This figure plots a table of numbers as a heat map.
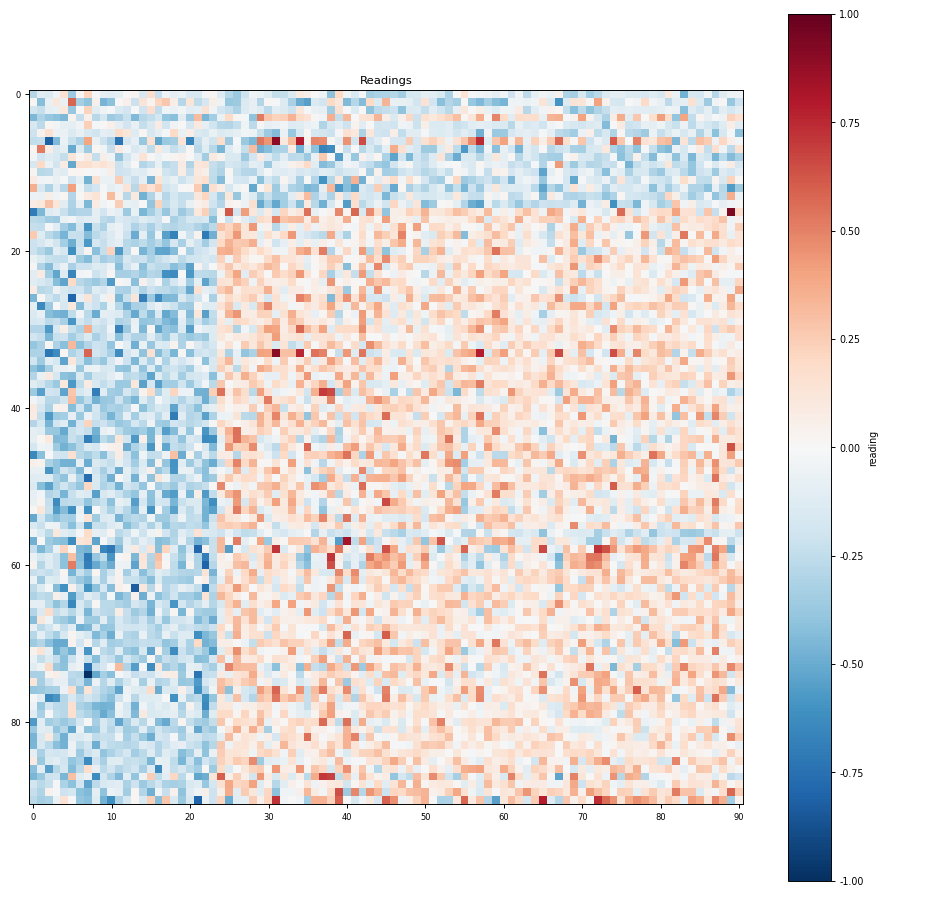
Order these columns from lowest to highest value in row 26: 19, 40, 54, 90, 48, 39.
19, 90, 54, 39, 48, 40
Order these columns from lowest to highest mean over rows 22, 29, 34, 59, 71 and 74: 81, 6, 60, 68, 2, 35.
6, 2, 81, 35, 60, 68
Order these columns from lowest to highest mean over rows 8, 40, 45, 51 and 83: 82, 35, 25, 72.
72, 82, 35, 25
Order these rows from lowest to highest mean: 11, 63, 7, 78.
7, 11, 63, 78
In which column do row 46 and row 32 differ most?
40
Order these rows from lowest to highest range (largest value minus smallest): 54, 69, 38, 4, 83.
4, 83, 54, 69, 38
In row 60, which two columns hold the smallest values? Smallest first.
22, 7
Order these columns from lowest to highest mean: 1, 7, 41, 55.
7, 1, 55, 41
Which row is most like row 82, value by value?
36
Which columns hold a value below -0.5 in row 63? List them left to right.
4, 7, 13, 22
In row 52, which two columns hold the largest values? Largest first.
45, 87
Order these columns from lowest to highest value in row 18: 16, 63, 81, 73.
81, 16, 73, 63
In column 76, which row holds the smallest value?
9
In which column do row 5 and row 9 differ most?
67
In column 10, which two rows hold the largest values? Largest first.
13, 20
